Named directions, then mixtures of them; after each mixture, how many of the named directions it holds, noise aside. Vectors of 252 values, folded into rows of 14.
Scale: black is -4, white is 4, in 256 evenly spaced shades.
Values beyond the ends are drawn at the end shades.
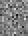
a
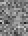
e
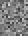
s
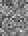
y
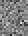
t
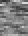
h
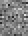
four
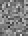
one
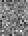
two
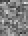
four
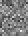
one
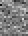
three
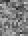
four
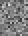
one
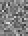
three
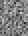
four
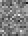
two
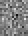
one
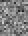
four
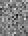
one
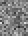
one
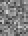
four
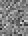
one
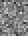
four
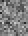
four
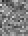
two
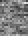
two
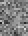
one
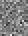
one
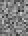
three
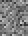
two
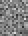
two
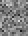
one
